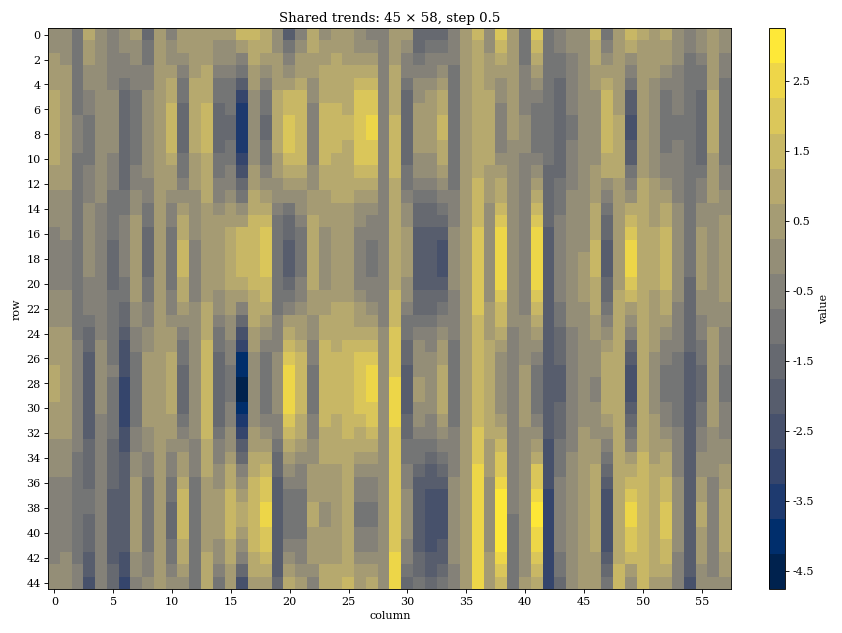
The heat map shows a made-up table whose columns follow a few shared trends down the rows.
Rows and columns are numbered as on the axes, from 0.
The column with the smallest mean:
42
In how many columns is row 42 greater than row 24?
23
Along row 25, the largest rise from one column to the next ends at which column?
17
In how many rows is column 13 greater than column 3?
42
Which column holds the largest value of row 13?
36
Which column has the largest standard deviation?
16
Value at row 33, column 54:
-2
